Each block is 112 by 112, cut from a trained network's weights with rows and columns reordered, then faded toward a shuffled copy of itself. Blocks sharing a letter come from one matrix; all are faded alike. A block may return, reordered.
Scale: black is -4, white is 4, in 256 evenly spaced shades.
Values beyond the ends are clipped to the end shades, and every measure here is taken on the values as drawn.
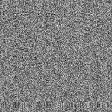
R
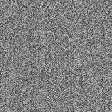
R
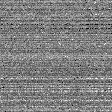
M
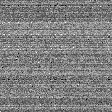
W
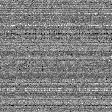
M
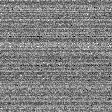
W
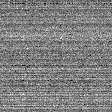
M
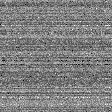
M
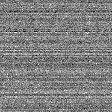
W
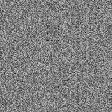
R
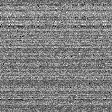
W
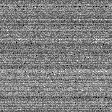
W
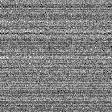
W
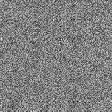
R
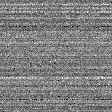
M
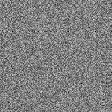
R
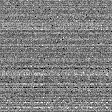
M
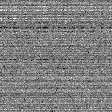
M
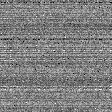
M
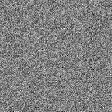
R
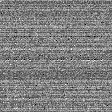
W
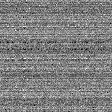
W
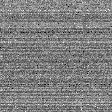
W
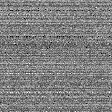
M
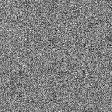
R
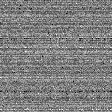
M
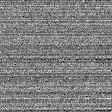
M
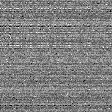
M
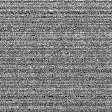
W
